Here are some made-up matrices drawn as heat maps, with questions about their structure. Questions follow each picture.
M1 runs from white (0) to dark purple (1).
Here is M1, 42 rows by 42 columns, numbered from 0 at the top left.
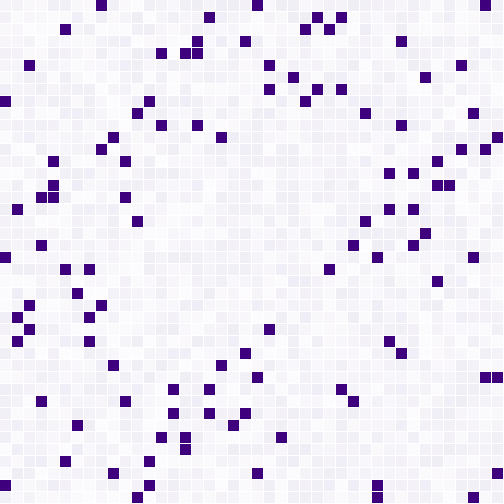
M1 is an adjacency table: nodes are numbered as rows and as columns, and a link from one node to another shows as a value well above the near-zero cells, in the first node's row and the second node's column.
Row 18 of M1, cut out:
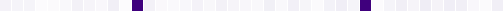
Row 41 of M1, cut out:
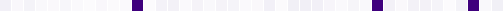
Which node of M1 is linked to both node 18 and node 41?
node 11
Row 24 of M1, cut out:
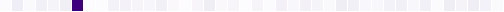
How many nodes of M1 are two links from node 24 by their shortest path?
1
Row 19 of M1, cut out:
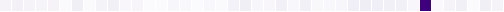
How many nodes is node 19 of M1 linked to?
1
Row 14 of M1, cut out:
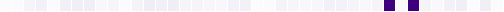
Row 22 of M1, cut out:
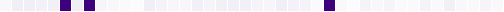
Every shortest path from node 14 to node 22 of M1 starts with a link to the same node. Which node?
node 32
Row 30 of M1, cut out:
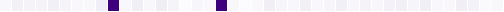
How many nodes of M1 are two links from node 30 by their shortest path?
2
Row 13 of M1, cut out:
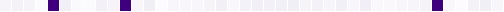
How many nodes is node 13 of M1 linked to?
3
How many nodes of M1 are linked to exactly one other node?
4
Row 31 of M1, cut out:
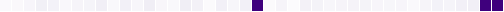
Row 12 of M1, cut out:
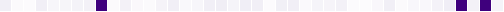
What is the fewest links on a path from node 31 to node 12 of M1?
2
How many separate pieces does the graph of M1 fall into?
2
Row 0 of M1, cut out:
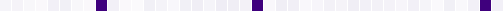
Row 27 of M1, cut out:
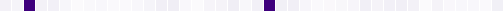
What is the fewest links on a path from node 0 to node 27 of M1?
4
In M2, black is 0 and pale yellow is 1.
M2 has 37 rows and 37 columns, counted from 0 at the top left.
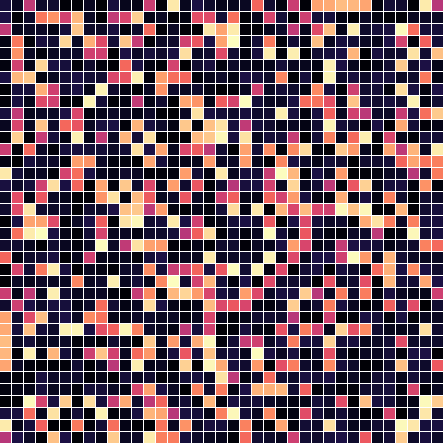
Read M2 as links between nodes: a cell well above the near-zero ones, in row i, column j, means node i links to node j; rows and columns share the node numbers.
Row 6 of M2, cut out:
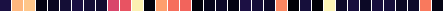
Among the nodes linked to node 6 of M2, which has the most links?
node 27
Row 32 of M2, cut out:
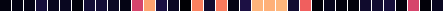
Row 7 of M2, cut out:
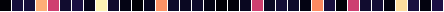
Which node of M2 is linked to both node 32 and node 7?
node 21
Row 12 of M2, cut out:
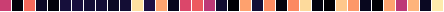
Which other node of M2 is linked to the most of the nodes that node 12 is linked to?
node 24
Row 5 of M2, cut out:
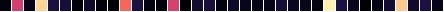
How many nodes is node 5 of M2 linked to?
6
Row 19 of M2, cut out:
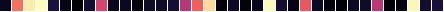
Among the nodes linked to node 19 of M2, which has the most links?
node 17
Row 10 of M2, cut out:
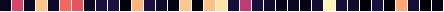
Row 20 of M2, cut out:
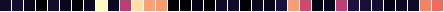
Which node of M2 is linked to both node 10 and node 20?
node 11
